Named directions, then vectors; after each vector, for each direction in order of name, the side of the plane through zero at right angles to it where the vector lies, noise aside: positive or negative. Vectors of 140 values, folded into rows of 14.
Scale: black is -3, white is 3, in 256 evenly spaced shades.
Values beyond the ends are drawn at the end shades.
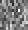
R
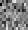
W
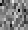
negative, positive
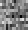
negative, negative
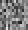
positive, positive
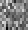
negative, negative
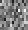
positive, negative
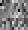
negative, positive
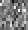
positive, negative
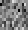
negative, positive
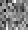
positive, positive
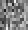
positive, positive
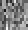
positive, positive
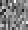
positive, positive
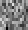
negative, negative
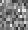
positive, negative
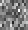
positive, negative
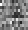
positive, negative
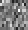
positive, negative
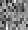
positive, positive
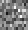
positive, negative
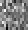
negative, negative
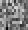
negative, negative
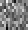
negative, negative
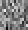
negative, negative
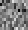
negative, positive
